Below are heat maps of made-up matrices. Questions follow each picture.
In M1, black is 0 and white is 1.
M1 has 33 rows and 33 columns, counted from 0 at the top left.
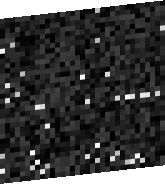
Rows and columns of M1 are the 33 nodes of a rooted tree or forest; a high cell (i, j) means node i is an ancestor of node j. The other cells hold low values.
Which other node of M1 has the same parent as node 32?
2
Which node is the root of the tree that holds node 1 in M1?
13
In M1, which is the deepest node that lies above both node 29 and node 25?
18
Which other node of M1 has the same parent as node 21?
16
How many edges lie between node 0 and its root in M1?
3
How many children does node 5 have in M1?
2
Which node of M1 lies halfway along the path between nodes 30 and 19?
6
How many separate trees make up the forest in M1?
11
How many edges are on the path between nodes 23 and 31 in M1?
3
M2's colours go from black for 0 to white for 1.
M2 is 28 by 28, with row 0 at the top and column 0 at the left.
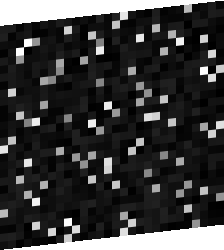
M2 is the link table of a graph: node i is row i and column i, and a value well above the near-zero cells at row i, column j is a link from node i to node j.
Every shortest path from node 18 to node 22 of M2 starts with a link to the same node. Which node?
node 13
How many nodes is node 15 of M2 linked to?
3
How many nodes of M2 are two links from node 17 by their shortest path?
7
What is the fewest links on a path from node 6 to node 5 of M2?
2
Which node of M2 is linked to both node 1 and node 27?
node 8
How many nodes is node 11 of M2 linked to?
4
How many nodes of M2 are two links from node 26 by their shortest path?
2
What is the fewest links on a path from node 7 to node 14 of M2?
5
